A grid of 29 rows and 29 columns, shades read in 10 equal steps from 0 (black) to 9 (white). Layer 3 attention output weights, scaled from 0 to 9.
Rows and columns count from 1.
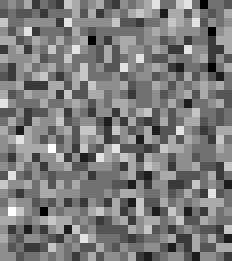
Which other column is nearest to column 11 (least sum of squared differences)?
5
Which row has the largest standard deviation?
24
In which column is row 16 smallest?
18
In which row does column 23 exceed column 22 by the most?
15
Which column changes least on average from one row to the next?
14
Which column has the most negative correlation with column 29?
27
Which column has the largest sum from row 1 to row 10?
10
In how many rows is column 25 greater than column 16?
14
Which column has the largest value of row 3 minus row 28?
22
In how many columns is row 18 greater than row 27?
17
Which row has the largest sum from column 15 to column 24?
1
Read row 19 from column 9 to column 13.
6 3 3 5 5
